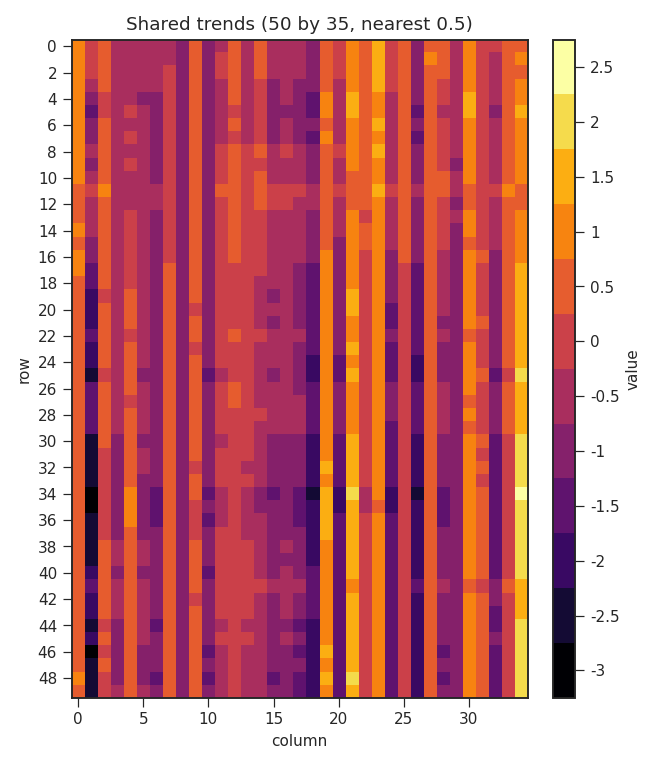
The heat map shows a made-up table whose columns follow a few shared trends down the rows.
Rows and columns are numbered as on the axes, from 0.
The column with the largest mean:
34
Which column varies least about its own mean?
8
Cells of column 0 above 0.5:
15
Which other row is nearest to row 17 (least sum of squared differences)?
18
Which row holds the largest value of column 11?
11
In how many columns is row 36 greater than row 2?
6
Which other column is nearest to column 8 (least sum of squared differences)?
10
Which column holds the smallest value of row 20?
1
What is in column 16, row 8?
0
